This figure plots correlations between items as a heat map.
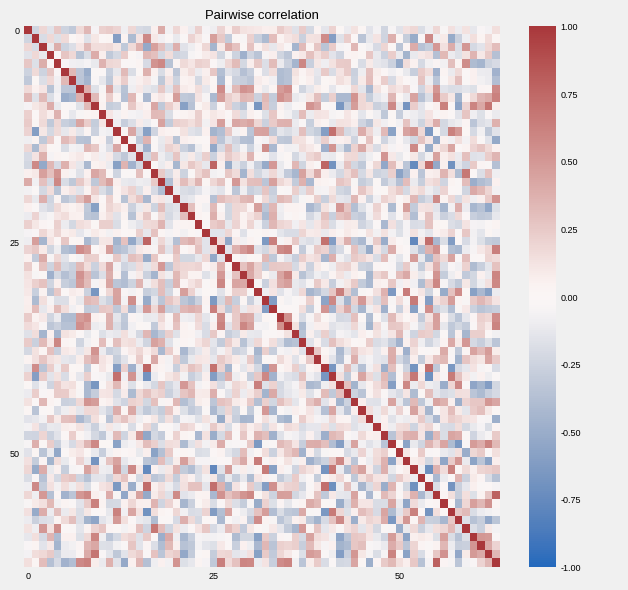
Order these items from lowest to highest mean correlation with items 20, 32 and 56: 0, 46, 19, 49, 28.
28, 46, 0, 19, 49
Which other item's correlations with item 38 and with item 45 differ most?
12
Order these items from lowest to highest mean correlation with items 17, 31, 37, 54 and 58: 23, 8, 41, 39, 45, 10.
8, 45, 39, 41, 23, 10
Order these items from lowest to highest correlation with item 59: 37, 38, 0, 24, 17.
38, 0, 24, 37, 17
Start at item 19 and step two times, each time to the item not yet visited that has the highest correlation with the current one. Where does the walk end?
9
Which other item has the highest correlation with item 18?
4
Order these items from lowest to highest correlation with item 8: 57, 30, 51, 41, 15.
51, 15, 57, 41, 30
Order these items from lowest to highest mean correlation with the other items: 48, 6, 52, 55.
6, 48, 52, 55
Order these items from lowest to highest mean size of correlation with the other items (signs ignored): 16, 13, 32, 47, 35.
47, 13, 35, 32, 16
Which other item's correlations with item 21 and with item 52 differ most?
25
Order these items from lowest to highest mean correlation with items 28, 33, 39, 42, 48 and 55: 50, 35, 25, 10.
50, 25, 10, 35
